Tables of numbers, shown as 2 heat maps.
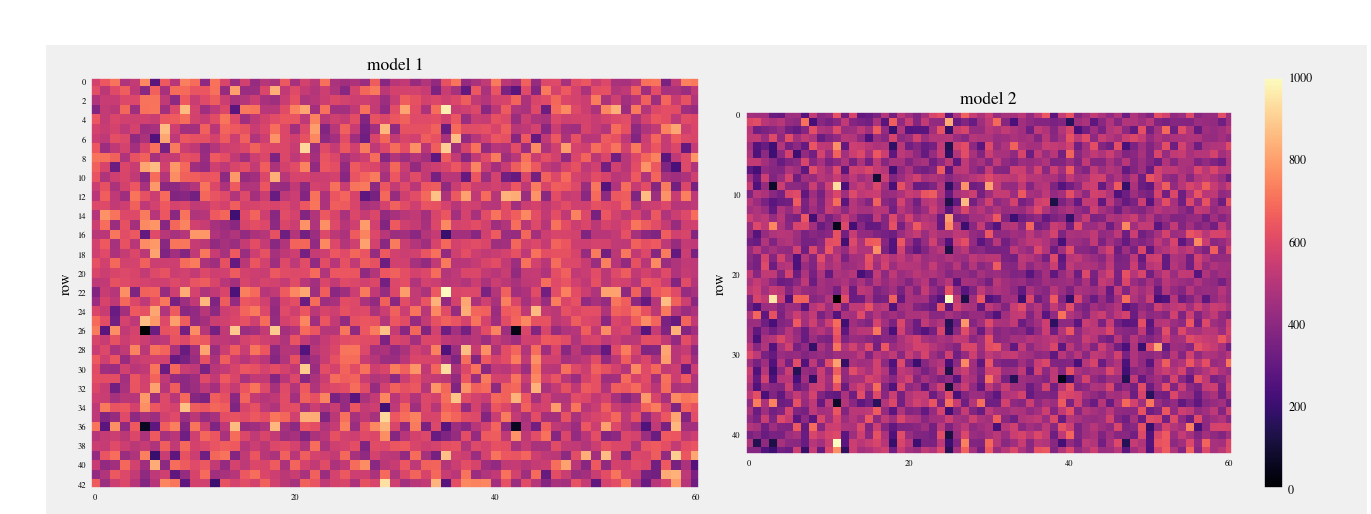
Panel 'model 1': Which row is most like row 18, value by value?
11
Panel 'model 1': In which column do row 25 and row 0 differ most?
6
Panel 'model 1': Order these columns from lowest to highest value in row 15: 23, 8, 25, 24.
25, 24, 8, 23
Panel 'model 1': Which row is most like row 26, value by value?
36
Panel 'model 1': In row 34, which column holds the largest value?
9
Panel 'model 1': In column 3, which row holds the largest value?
22
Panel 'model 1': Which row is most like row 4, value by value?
38
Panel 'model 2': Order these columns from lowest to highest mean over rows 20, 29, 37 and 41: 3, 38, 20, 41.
3, 41, 38, 20
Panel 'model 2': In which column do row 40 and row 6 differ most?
25
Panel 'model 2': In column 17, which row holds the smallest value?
1
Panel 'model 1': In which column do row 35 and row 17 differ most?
29
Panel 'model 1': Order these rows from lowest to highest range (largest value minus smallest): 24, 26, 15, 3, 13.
13, 15, 24, 3, 26
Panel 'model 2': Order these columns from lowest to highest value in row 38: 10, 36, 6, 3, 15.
6, 3, 10, 36, 15
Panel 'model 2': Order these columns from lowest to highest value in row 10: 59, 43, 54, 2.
54, 59, 2, 43
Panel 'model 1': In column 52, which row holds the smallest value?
8
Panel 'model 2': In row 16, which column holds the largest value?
56
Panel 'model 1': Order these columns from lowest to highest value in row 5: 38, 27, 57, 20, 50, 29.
27, 20, 50, 38, 57, 29
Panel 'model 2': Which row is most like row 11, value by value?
26
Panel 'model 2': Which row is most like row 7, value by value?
24
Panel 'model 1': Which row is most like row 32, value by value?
24
